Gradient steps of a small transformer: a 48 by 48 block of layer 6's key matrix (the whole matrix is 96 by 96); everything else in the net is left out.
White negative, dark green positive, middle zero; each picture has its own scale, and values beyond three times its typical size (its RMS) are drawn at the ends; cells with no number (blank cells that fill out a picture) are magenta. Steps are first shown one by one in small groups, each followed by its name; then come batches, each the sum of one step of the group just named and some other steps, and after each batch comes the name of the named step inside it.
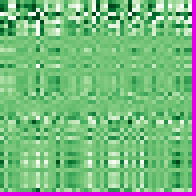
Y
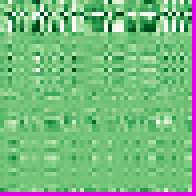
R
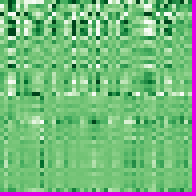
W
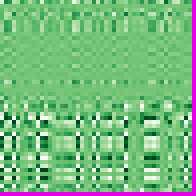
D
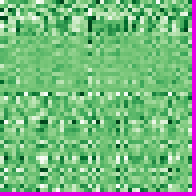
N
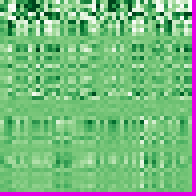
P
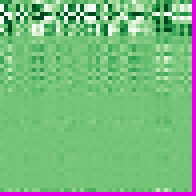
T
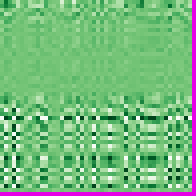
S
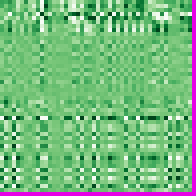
S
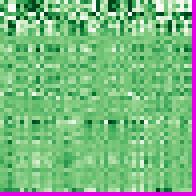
P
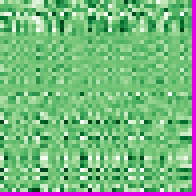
N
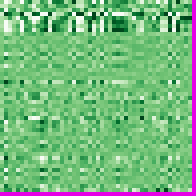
N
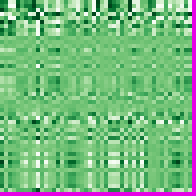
Y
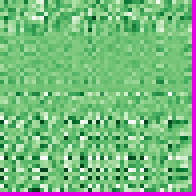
N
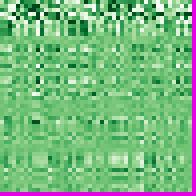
P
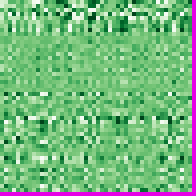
N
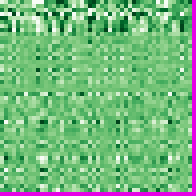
N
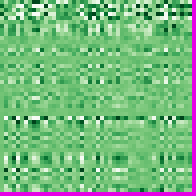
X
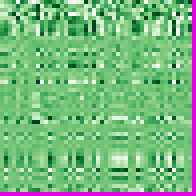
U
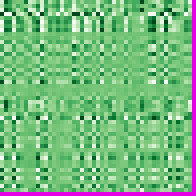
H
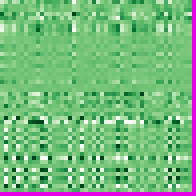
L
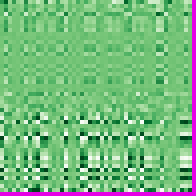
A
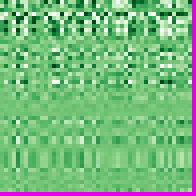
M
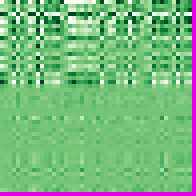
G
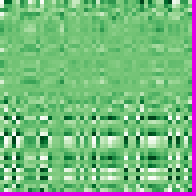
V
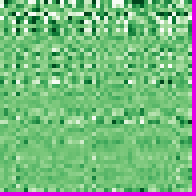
M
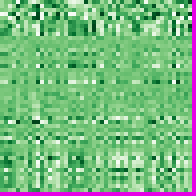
U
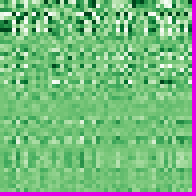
M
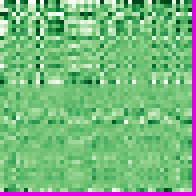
G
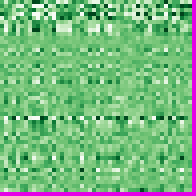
X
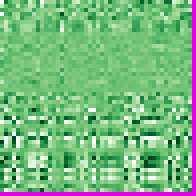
V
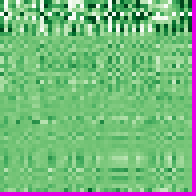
U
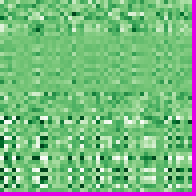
L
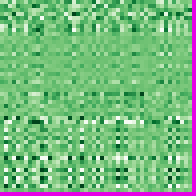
L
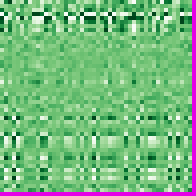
V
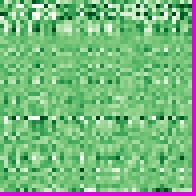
X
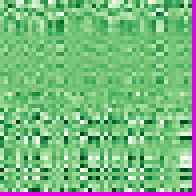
A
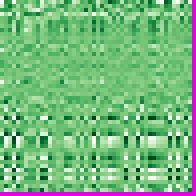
V
